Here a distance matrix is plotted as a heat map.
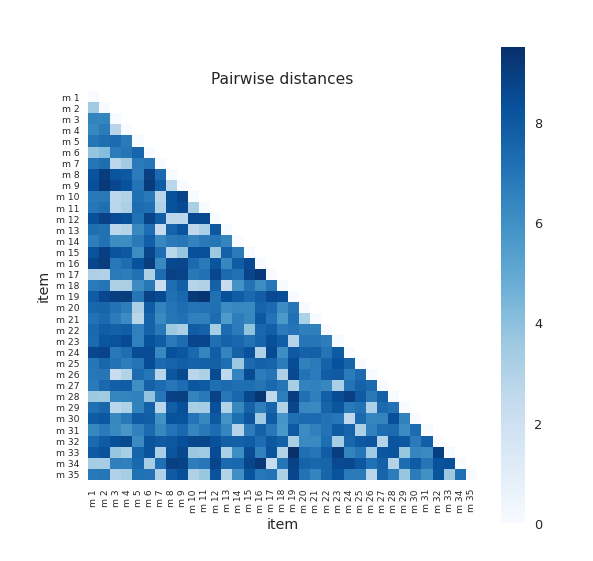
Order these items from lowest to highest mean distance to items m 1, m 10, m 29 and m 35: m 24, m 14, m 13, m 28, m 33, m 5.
m 13, m 33, m 28, m 14, m 5, m 24
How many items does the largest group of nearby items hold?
11
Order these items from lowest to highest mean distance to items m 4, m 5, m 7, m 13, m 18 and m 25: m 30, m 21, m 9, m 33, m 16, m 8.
m 33, m 21, m 30, m 16, m 8, m 9
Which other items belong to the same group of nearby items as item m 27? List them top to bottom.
m 19, m 23, m 32
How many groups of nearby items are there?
7
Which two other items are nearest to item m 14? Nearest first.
m 31, m 25
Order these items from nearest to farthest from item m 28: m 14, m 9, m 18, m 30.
m 18, m 14, m 30, m 9
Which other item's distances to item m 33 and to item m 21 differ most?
m 5
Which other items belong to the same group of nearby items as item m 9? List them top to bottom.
m 8, m 12, m 15, m 22
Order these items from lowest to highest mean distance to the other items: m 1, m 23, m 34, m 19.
m 1, m 34, m 23, m 19
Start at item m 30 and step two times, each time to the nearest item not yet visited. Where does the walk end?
m 16
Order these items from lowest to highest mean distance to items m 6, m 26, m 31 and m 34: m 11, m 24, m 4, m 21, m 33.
m 4, m 11, m 33, m 21, m 24
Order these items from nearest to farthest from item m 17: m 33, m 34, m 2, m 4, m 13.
m 34, m 2, m 4, m 13, m 33
